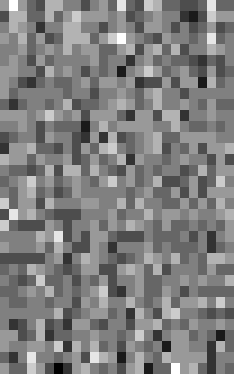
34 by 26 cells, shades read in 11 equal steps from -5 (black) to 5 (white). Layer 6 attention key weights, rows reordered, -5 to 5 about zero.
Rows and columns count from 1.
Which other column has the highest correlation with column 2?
3
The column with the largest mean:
11
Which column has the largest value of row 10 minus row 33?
14
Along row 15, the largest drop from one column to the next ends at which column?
15
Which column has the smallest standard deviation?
26
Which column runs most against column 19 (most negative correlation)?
18
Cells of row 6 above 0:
4
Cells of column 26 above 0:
9
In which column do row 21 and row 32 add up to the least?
8
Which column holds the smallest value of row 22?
24
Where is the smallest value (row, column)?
34, 7
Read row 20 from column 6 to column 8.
-1 -2 -2
